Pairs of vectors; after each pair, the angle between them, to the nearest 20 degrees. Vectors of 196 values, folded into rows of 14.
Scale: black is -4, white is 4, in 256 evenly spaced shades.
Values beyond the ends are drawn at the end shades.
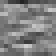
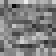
140 degrees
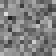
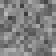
40 degrees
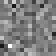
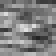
100 degrees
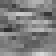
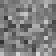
60 degrees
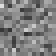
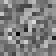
100 degrees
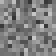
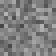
40 degrees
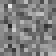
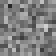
140 degrees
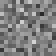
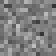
80 degrees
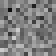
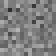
20 degrees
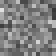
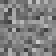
80 degrees
